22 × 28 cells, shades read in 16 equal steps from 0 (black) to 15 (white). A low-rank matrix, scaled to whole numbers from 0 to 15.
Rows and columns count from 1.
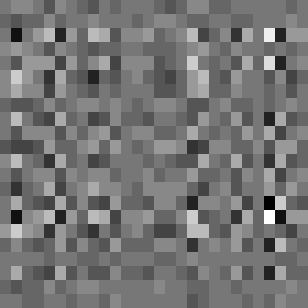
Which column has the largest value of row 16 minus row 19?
25
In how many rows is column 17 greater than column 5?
11
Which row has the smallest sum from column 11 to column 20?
20
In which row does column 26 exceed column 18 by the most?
15
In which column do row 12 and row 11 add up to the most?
26
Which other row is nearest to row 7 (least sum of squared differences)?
4
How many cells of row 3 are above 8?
11
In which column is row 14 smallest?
2
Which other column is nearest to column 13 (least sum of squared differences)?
12
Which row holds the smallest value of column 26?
16
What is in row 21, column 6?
6
